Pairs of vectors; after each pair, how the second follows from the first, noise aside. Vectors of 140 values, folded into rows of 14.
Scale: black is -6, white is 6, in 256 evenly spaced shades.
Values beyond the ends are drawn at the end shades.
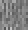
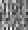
scaled up.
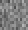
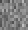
copied.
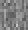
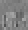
negated, partly zeroed.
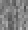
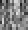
reversed, negated, scaled up.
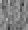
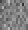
sign-scrambled.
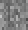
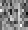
reversed, negated, scaled up.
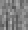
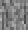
wrapped around.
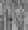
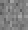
wrapped around, negated, partly zeroed.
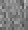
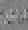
wrapped around, negated, partly zeroed.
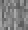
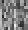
scaled up.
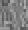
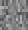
wrapped around.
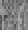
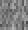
wrapped around.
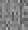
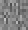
wrapped around.
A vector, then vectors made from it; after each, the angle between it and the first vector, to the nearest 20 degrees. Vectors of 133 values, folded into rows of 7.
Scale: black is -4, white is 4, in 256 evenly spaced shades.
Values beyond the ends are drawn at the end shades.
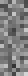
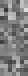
60 degrees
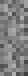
160 degrees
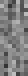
120 degrees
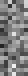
140 degrees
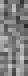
100 degrees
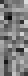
100 degrees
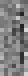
60 degrees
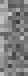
100 degrees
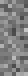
20 degrees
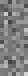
40 degrees
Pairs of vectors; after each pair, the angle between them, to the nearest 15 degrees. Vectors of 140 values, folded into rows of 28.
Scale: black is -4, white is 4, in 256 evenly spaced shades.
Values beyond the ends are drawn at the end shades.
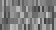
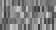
15 degrees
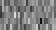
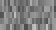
45 degrees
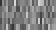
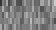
75 degrees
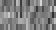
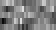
90 degrees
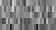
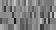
60 degrees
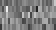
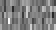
105 degrees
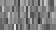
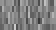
15 degrees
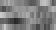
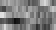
15 degrees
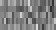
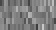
150 degrees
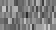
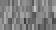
120 degrees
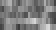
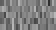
105 degrees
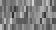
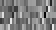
45 degrees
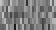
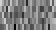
15 degrees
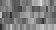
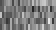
60 degrees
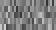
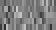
150 degrees
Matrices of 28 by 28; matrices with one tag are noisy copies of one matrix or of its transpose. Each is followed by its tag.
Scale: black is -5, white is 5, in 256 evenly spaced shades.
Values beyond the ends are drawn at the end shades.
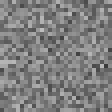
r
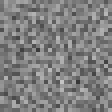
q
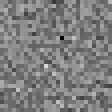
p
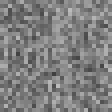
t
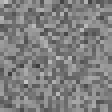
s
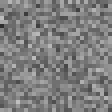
s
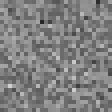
p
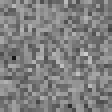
p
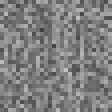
t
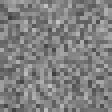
q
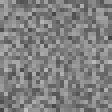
r
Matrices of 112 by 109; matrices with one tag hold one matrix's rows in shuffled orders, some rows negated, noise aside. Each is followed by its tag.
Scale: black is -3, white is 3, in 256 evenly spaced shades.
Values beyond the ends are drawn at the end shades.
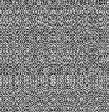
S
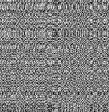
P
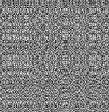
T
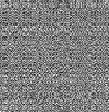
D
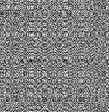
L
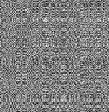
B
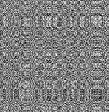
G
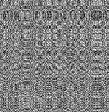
G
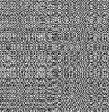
P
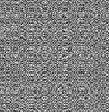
L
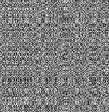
T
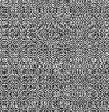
D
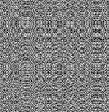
G
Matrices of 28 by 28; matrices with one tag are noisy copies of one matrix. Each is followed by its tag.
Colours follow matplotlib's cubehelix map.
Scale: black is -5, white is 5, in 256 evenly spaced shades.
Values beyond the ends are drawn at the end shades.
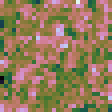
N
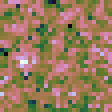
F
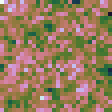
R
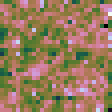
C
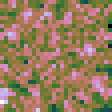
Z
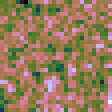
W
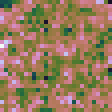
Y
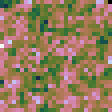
Y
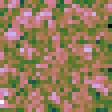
Z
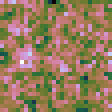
F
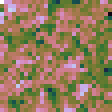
R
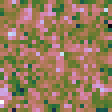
Z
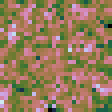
Z
